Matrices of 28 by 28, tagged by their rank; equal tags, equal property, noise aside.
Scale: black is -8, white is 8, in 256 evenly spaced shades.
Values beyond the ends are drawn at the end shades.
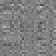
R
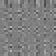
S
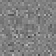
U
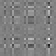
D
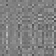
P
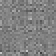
R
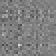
R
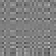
D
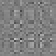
S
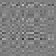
S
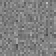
U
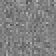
U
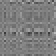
S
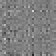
R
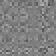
P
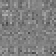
R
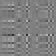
D
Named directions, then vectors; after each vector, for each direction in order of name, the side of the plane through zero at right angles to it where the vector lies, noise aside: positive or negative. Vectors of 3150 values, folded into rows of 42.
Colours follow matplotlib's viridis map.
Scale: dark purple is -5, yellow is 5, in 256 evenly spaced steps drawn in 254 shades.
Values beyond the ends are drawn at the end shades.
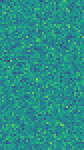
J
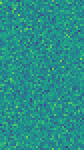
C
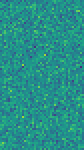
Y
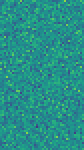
negative, positive, negative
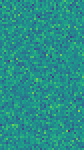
positive, positive, negative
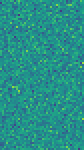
negative, negative, negative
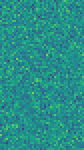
positive, positive, negative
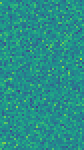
positive, negative, positive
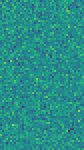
positive, positive, negative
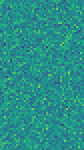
positive, negative, positive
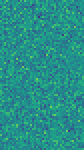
positive, positive, negative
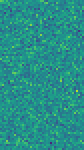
positive, negative, negative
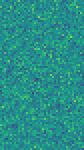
negative, negative, positive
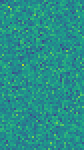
negative, positive, positive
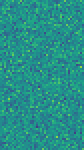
negative, positive, negative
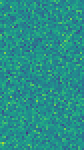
positive, negative, positive
